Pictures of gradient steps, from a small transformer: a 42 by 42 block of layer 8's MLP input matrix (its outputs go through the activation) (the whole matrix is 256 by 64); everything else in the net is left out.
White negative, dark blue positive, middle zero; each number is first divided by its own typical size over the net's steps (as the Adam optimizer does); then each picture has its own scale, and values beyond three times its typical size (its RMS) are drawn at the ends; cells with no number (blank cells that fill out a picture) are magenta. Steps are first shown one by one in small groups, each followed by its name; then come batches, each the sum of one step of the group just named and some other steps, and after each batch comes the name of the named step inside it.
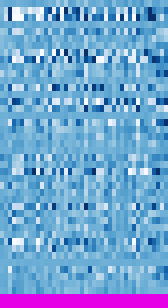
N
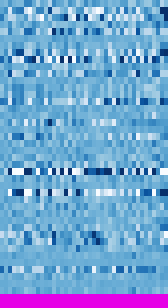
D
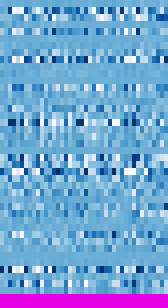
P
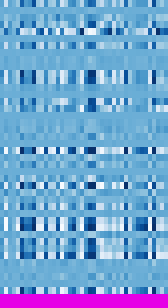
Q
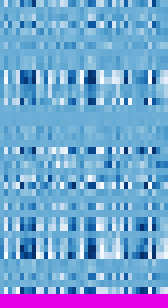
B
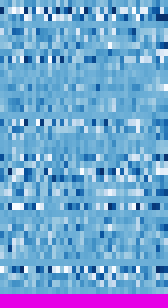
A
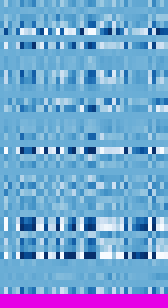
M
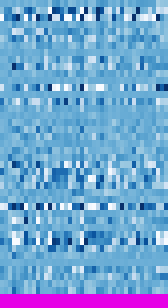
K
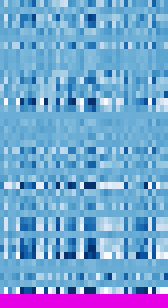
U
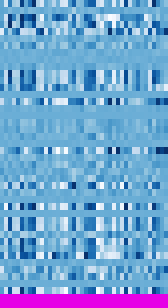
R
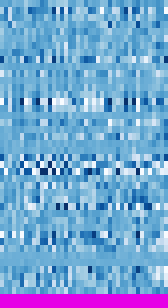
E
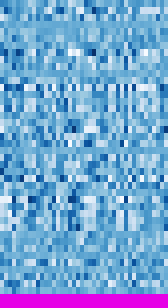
K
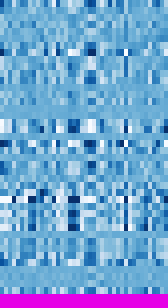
B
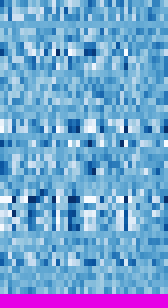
N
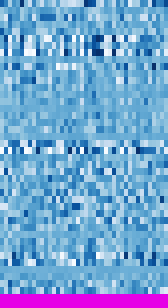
B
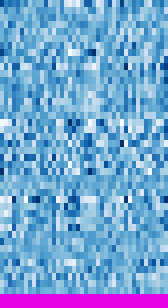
E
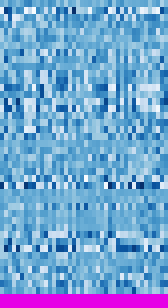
N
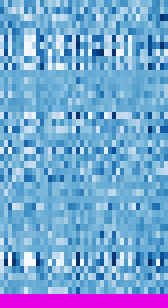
A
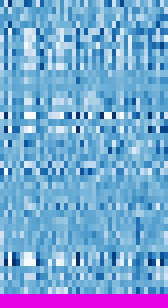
E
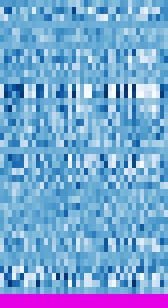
P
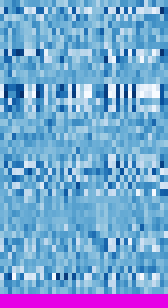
D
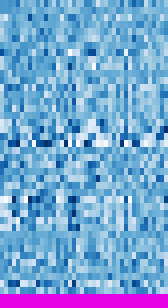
U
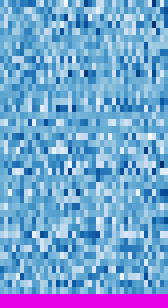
D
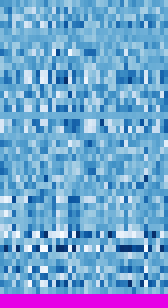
N
